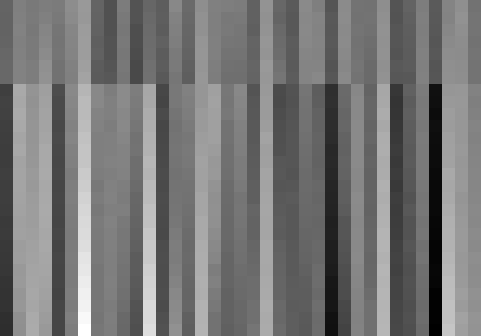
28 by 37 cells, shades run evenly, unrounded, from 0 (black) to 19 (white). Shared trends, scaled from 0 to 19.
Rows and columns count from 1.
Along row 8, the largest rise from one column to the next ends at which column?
35
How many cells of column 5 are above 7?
7
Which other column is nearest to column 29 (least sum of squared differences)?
20
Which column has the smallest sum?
34
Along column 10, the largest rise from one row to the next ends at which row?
8
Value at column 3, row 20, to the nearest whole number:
12
